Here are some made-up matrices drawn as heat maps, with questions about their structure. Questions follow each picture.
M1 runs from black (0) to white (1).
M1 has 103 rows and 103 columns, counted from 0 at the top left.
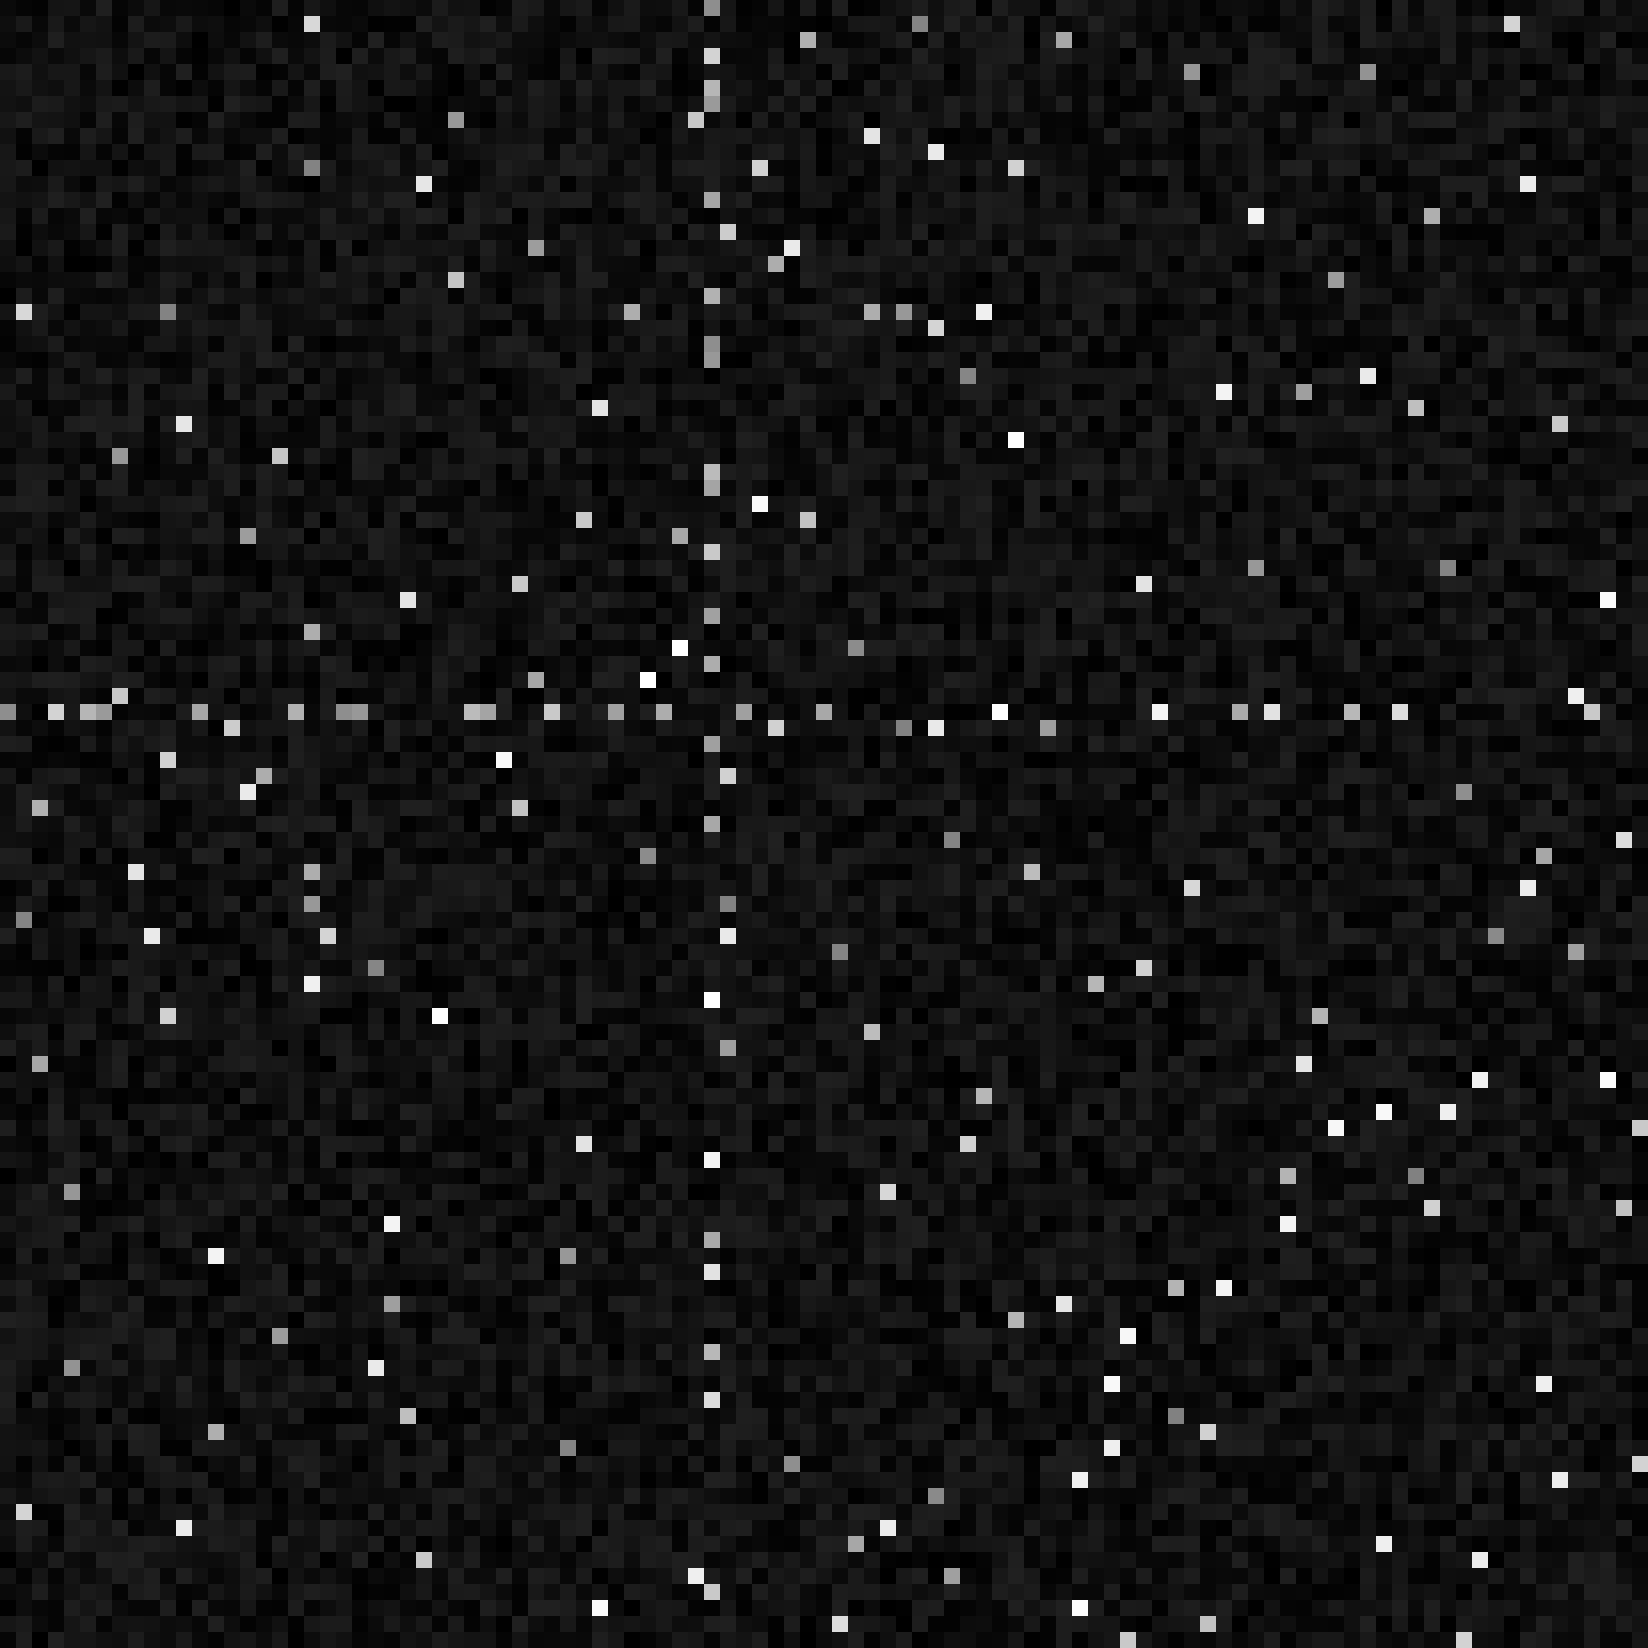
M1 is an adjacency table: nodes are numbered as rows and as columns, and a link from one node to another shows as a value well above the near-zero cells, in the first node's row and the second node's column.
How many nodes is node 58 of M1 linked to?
4
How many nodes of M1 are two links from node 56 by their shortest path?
9
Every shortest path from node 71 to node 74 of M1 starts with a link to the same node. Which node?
node 60
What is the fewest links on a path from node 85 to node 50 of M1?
6
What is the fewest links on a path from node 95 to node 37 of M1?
7
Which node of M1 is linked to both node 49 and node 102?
node 91
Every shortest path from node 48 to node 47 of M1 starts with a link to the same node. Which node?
node 45
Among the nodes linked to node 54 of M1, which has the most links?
node 19
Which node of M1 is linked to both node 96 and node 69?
node 86
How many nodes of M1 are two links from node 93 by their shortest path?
3
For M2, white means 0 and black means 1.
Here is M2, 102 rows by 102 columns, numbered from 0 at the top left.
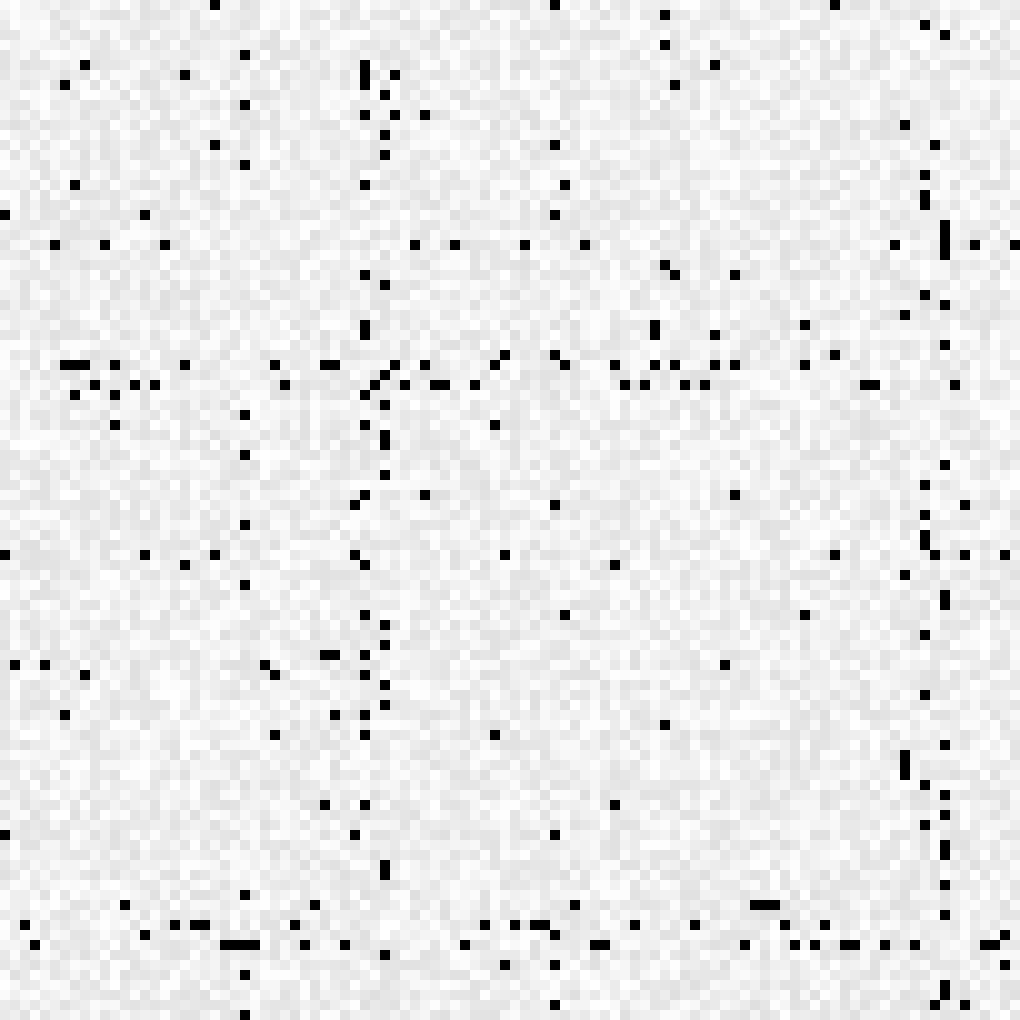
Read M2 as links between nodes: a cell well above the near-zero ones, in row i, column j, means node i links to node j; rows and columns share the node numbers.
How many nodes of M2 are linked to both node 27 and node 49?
2
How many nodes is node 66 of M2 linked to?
4
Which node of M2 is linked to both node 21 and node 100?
node 55
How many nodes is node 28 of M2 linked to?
1
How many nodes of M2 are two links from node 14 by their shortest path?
6
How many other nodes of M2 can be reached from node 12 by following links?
6
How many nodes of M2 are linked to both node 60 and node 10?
0
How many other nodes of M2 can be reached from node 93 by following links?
9
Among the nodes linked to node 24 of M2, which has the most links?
node 94
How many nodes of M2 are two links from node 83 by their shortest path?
6
